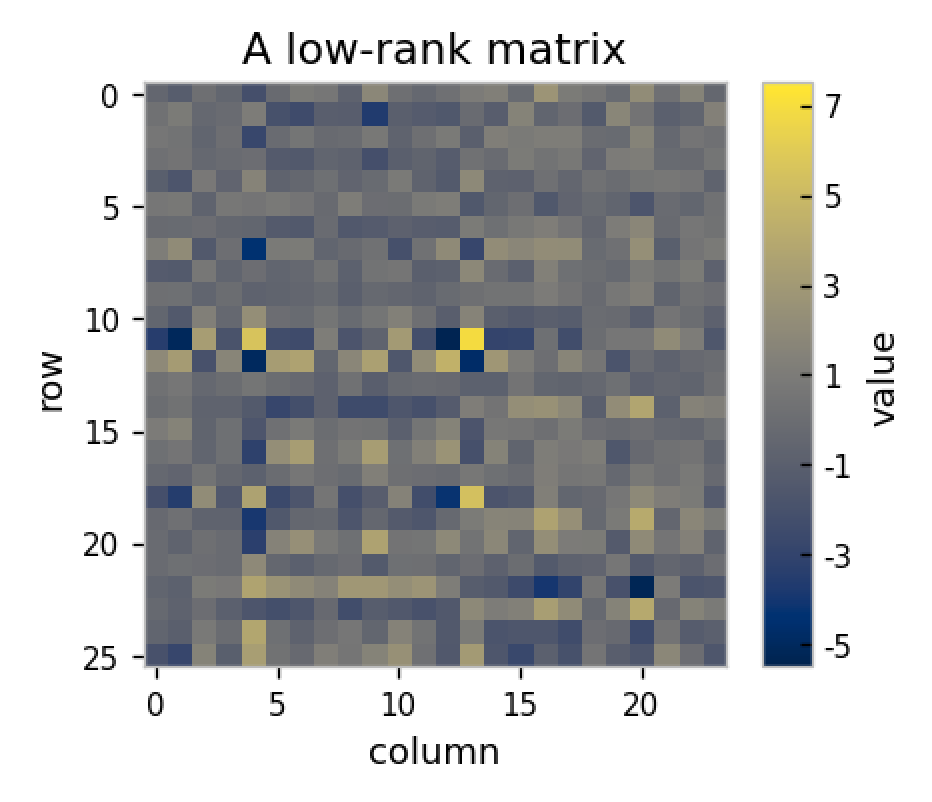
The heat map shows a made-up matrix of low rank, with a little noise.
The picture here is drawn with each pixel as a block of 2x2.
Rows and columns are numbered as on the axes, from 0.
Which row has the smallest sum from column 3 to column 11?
14
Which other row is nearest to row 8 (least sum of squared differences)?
4
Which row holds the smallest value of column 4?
12
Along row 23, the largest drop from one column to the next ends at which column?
21
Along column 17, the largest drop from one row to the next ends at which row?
24
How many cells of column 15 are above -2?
23
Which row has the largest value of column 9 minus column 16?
22
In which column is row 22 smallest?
20
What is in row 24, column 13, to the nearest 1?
1
